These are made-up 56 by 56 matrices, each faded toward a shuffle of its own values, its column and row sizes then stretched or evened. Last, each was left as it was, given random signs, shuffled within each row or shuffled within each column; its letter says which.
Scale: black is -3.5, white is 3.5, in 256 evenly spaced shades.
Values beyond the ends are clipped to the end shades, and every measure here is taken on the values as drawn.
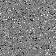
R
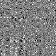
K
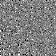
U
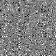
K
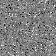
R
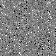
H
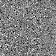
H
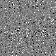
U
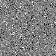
H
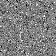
H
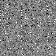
U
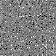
U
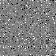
K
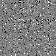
U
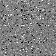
U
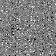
K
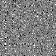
K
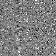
K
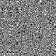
K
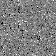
H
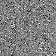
H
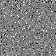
K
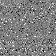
R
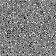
R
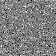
R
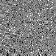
K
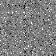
H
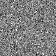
H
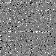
U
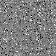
U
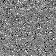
R
